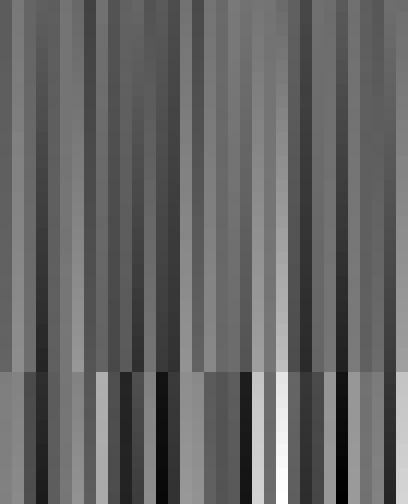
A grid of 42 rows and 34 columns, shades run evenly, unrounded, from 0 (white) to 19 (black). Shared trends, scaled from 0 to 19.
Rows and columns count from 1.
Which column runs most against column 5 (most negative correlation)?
25
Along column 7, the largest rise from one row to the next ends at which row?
32
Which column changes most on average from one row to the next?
24
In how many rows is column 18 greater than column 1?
11
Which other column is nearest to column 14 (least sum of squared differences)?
29
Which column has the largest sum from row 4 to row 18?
26
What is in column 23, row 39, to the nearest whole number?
11
